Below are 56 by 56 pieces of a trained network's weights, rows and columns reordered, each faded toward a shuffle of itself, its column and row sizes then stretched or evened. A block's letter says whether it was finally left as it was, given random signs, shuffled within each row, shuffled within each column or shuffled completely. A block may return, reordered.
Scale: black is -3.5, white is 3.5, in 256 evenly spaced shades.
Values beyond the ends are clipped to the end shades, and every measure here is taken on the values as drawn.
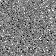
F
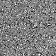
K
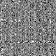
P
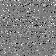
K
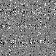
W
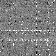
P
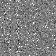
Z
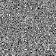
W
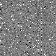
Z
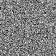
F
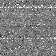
K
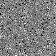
Z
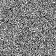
F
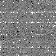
P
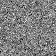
F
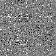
W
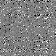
P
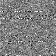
K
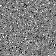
F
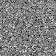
K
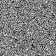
F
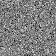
F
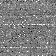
K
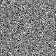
Z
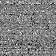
K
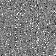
Z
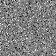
F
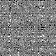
P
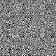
P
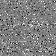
K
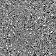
Z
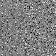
Z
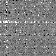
P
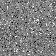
F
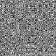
P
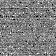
K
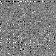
W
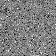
F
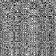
P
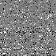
W
